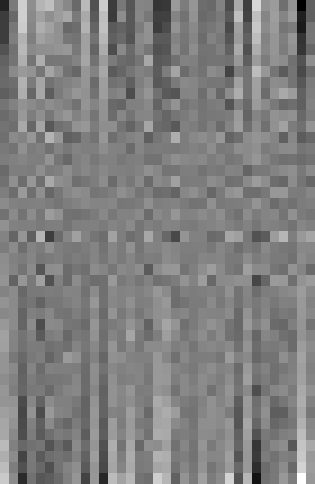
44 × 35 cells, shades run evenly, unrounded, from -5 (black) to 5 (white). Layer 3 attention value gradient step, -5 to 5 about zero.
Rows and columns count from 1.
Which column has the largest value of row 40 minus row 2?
34
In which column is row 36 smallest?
29
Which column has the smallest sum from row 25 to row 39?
3
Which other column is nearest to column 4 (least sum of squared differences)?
30
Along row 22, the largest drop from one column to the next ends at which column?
6
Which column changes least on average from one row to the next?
22
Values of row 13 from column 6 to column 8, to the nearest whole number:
2 1 -1
